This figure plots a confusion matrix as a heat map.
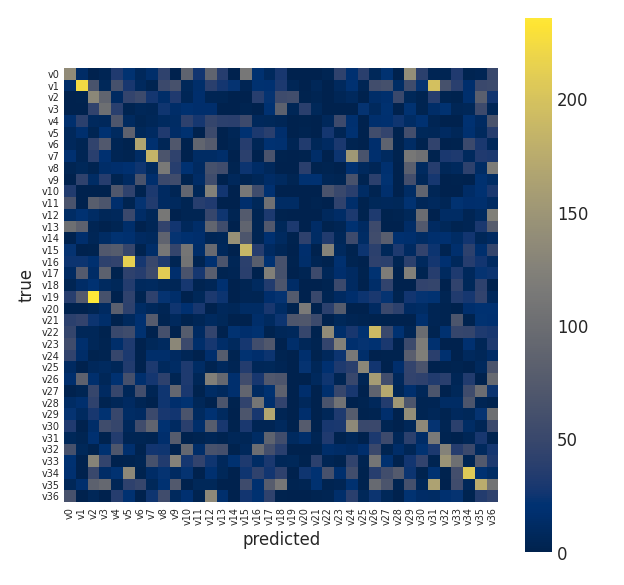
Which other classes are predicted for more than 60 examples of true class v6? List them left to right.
v3, v9, v11, v12, v27
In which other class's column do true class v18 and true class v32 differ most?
v16
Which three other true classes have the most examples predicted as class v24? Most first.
v7, v30, v29
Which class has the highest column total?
v12
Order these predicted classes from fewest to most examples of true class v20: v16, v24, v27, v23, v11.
v24, v16, v11, v27, v23
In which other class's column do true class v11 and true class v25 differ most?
v17
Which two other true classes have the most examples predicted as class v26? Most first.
v22, v33
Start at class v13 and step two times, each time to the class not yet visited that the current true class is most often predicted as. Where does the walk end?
v29
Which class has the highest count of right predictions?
v1
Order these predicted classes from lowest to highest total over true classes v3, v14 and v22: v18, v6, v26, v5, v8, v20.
v6, v5, v18, v20, v8, v26
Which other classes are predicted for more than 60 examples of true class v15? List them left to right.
v3, v4, v8, v10, v12, v22
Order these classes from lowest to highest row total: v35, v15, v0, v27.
v0, v27, v15, v35
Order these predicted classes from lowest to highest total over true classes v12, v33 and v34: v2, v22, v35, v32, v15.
v22, v35, v15, v32, v2
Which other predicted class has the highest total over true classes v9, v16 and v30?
v5
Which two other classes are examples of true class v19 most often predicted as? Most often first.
v2, v1
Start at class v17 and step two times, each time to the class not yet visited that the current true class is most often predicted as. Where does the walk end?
v36
